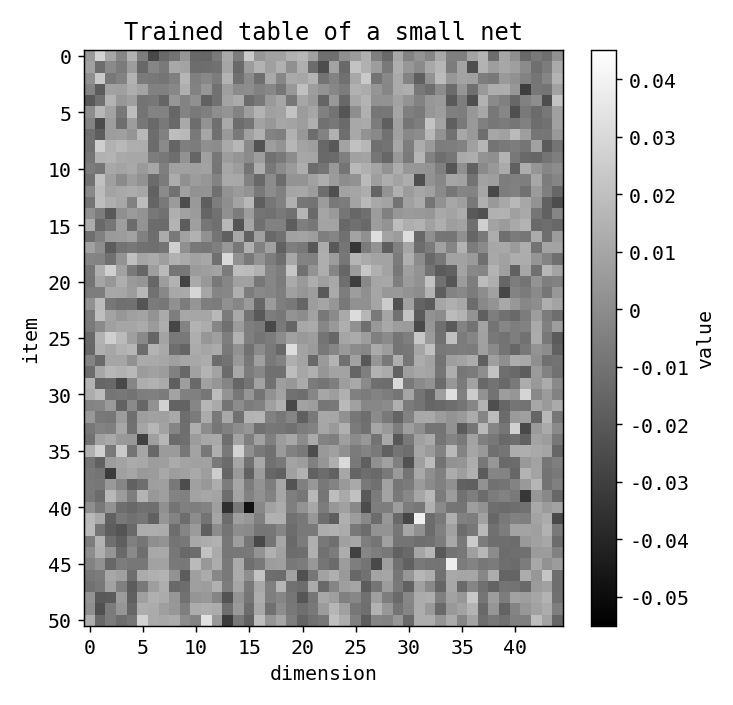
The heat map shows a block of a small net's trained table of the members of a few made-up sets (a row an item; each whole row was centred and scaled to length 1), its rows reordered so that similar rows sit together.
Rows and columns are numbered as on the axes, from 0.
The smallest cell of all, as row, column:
40, 15
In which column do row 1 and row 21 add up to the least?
22
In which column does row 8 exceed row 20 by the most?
25
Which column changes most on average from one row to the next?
1
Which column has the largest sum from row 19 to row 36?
7
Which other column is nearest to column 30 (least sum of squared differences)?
27
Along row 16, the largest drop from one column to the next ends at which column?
31
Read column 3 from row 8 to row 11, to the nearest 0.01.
0.02 0.01 0.01 0
